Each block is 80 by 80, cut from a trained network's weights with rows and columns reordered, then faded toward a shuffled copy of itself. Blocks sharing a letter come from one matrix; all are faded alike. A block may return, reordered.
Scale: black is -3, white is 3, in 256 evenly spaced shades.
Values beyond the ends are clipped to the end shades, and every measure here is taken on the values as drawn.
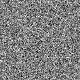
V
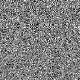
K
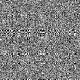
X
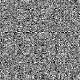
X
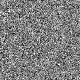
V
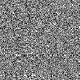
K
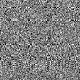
X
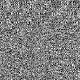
K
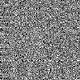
K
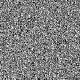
V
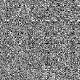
X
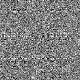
X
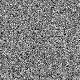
V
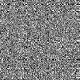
X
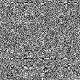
X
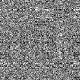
X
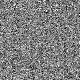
V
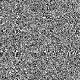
K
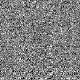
K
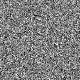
V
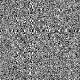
K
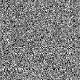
K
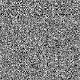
X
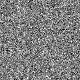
V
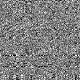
X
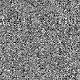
K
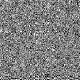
K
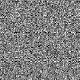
X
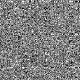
K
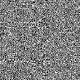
K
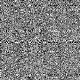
X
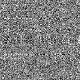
K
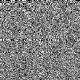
X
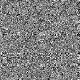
K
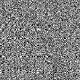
X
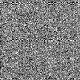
X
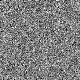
V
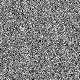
V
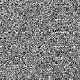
X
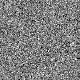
V
